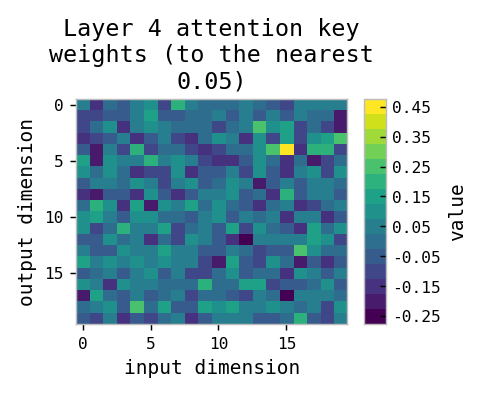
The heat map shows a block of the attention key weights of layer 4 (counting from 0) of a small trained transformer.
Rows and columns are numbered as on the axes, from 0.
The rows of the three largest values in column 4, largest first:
18, 4, 9
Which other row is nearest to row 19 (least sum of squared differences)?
15
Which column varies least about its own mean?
2
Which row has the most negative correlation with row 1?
6
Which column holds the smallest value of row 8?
1
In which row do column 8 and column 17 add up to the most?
12
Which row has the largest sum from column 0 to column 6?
14
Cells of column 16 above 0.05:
3
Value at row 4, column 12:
0
